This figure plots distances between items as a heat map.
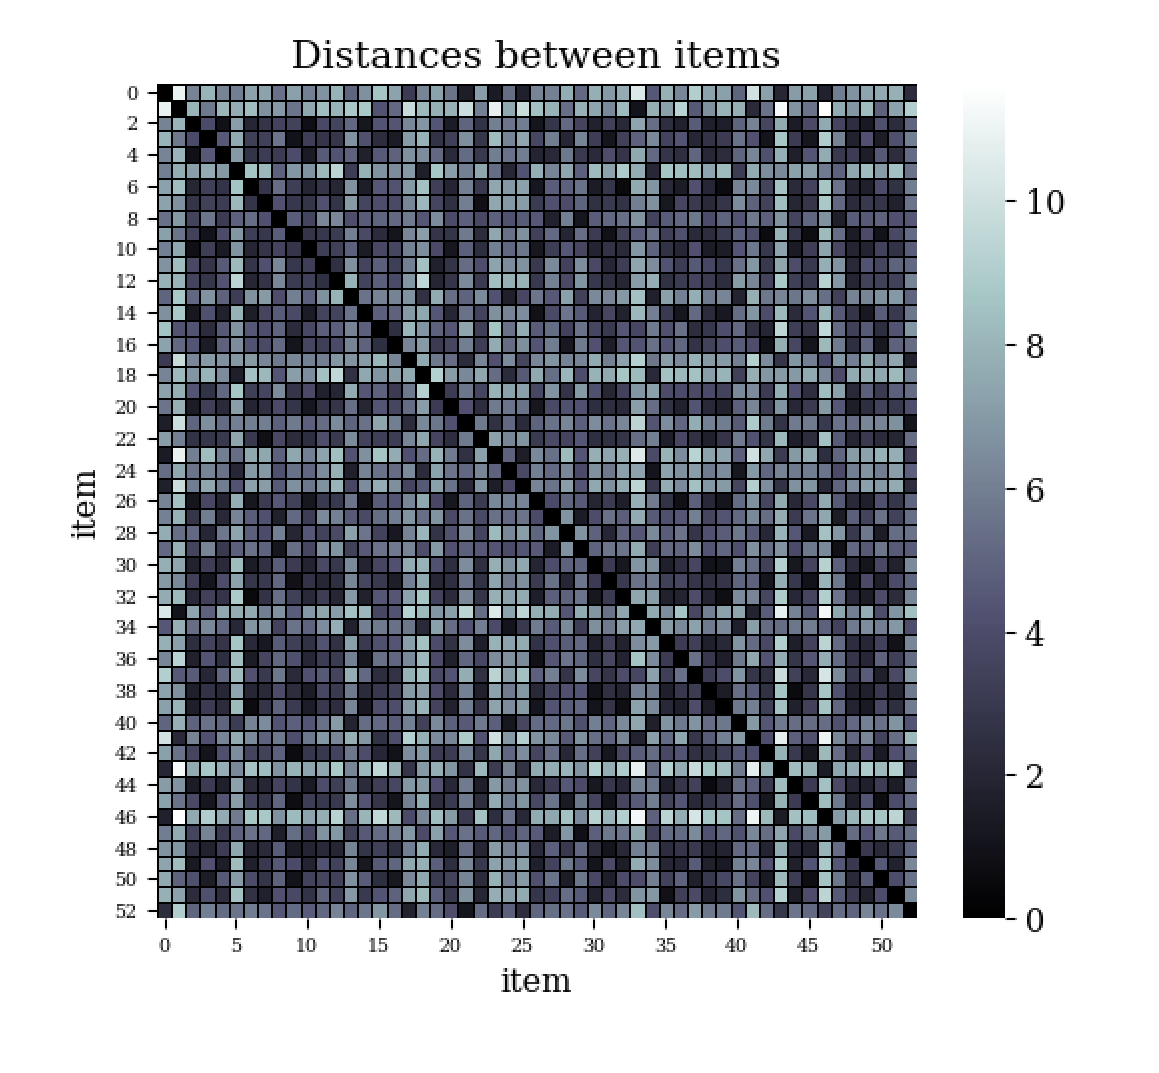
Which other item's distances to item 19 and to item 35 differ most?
51
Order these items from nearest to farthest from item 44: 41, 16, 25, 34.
16, 41, 34, 25
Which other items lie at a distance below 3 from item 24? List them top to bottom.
5, 13, 18, 34, 40
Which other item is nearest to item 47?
29
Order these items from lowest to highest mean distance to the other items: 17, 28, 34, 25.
28, 34, 25, 17
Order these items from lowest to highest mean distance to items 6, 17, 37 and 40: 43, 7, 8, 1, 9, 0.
9, 7, 8, 0, 43, 1
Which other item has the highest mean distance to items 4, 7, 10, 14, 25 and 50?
1
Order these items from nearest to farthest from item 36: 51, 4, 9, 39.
39, 4, 51, 9
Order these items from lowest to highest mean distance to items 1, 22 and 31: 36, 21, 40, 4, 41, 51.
41, 51, 4, 36, 40, 21
